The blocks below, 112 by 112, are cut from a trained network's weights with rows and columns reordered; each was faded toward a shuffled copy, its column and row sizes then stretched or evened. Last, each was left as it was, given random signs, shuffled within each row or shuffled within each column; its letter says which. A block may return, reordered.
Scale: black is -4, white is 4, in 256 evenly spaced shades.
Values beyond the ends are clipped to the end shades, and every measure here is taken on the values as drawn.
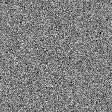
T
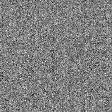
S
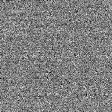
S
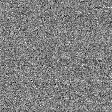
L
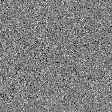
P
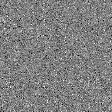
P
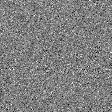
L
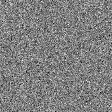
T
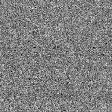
S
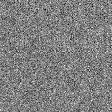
S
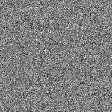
S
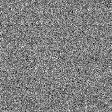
S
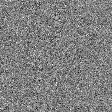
T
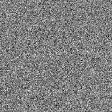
S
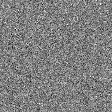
P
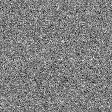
L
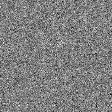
P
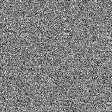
S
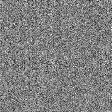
S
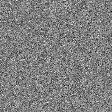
P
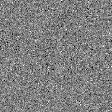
S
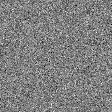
T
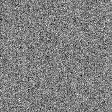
T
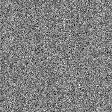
T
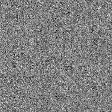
S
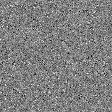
L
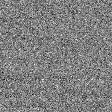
L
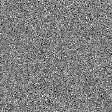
P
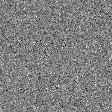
P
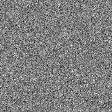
P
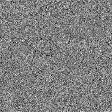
S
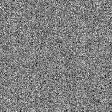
S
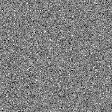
S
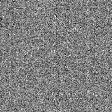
S
